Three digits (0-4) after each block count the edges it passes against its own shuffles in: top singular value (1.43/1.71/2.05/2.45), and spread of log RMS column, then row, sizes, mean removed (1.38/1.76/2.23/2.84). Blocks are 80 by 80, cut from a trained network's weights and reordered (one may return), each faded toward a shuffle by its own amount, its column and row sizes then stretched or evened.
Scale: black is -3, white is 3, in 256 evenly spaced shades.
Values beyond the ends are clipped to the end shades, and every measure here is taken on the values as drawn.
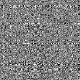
2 3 4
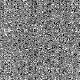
2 1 3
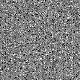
1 0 1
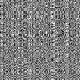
4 1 2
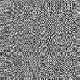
4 2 1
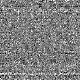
1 2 2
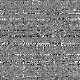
2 2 4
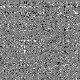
0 1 3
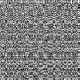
4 2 1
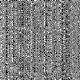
3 3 0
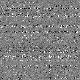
1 1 4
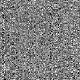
2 3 1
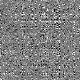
2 3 1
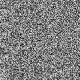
2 0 0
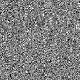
2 1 0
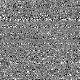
0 0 4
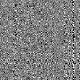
3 3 1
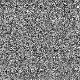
0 2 3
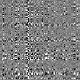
4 4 4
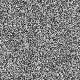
0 0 1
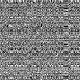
4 2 2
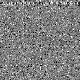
1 0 2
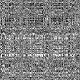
4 4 3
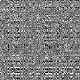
4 4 3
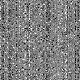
3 3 0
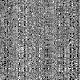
3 3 1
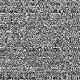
3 0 2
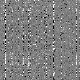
3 4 0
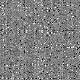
2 1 2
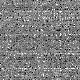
2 1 3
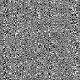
2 3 0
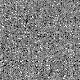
0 0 2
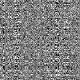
3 4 0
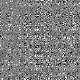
1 4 3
